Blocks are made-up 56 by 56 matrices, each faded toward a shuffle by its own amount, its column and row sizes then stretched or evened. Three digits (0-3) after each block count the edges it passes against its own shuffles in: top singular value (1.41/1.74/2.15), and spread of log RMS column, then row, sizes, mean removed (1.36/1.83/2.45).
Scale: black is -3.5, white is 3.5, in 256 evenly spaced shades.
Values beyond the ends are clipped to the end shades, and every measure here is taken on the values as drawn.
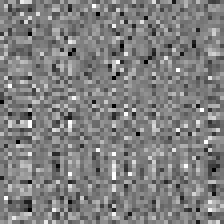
3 2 0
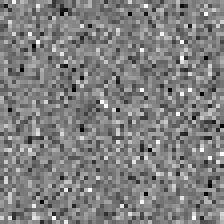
0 1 0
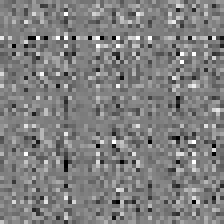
1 3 3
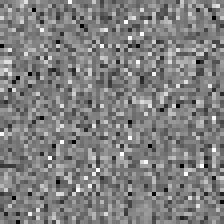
2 0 0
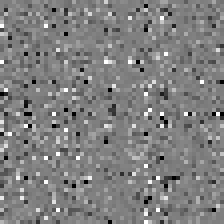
0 2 1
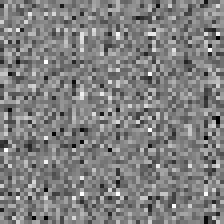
0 3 1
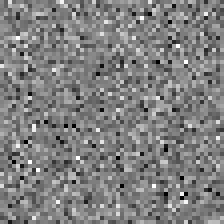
0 1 0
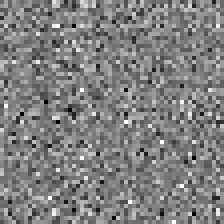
2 1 1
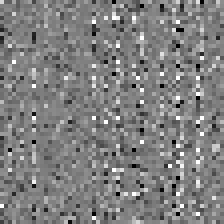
0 3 0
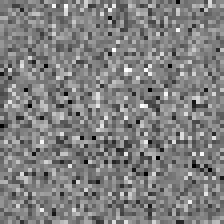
1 0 1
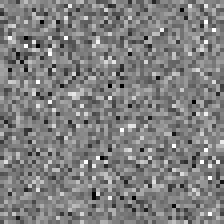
0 0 0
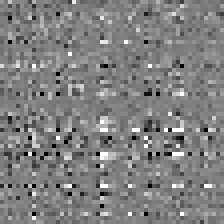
3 3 3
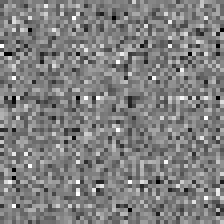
2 1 2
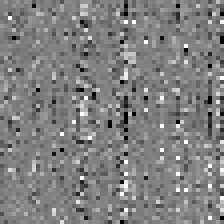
2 3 0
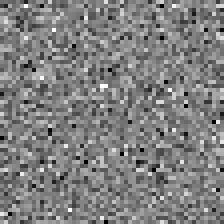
2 1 0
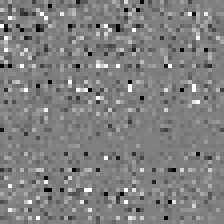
0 2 3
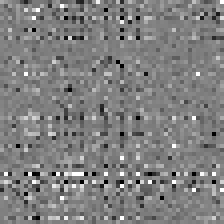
3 2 3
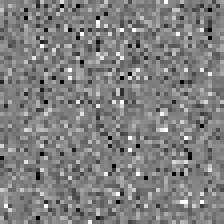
0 2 1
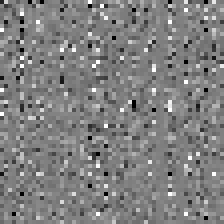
1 3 1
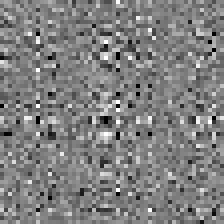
3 3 2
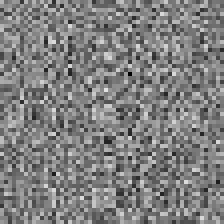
3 2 0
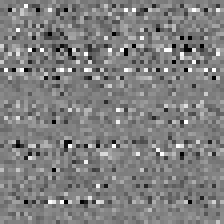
0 0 3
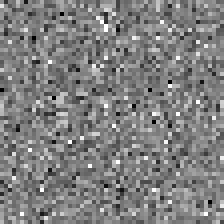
1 0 0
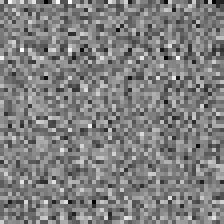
2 0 2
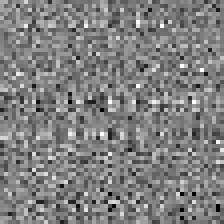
3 1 2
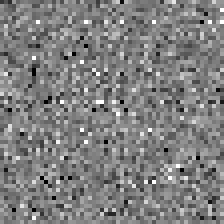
1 0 2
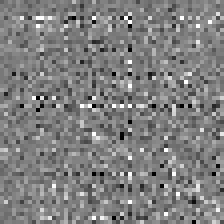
2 2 2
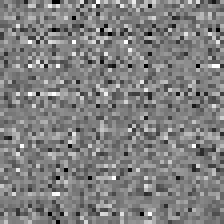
2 1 3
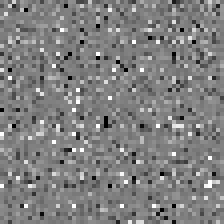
1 1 2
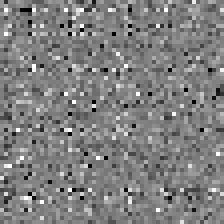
2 1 2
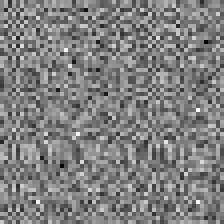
3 0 1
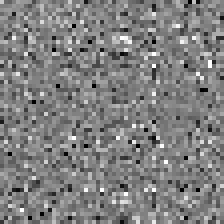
2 1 1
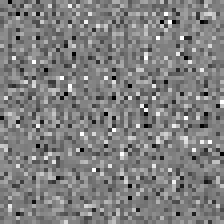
1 0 1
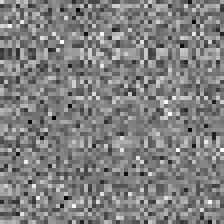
3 0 1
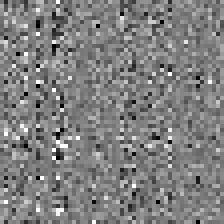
1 3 1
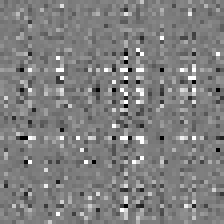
3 3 2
